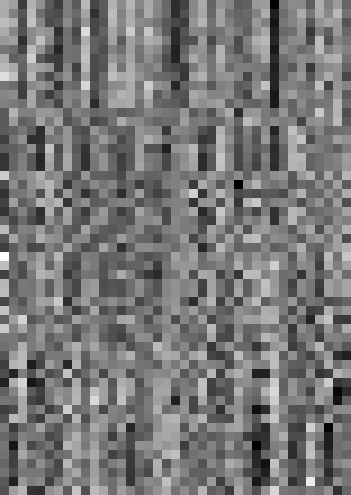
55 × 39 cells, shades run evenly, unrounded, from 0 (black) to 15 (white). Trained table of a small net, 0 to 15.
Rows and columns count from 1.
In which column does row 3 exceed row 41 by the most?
4
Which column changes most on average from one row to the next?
1
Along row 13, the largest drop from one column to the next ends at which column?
27
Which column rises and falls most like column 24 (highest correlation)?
5
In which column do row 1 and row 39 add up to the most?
36
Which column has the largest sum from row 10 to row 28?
25
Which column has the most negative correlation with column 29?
8
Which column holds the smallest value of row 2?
31
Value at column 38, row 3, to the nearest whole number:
9
